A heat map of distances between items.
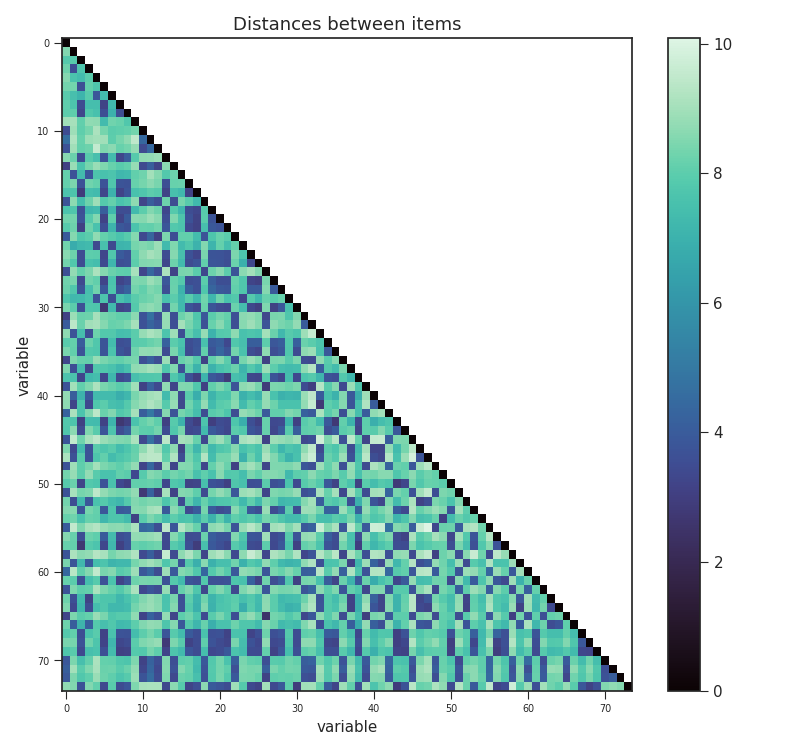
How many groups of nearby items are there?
5
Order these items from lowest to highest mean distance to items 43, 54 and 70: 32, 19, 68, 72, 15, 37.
19, 68, 72, 32, 15, 37
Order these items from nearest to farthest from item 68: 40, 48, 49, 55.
40, 49, 48, 55
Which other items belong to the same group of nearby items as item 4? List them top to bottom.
6, 23, 29
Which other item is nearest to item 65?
26
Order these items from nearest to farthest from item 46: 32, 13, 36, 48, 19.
19, 13, 36, 48, 32
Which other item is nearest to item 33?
41
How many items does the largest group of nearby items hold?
29
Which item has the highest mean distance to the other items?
9
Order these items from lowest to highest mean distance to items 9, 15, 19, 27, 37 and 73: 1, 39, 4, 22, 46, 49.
46, 1, 49, 4, 22, 39
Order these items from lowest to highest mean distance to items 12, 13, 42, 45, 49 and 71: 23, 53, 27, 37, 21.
21, 27, 53, 23, 37
